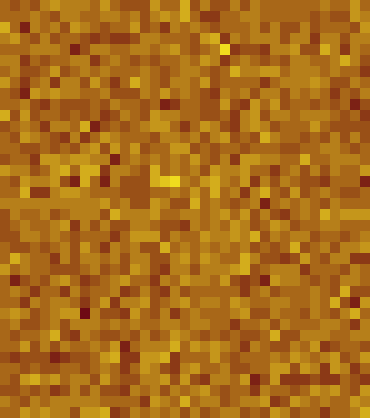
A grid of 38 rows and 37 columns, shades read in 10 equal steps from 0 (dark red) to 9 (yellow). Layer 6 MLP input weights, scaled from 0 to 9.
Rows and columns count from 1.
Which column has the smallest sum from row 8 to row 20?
24
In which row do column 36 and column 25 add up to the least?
10
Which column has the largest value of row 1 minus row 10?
36
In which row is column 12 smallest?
15
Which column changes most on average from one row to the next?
17
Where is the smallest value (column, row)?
9, 29
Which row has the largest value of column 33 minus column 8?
5
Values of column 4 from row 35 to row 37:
7 3 5
